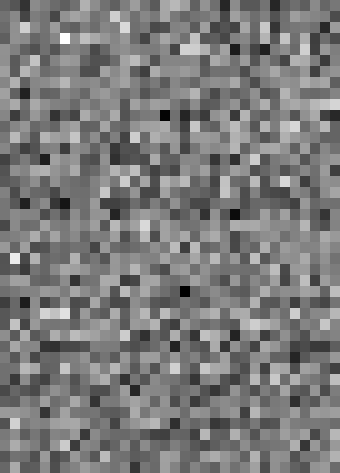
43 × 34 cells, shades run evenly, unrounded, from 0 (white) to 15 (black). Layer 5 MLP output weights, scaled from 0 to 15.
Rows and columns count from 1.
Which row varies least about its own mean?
8
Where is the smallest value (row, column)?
4, 7
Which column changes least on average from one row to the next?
1
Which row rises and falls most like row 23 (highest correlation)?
12
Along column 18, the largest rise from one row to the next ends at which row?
32
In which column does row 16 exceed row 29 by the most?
34
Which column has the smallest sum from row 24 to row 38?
26
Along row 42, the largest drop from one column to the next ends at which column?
11
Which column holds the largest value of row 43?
14
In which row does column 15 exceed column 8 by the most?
31
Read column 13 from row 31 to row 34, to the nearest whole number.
3 10 6 7
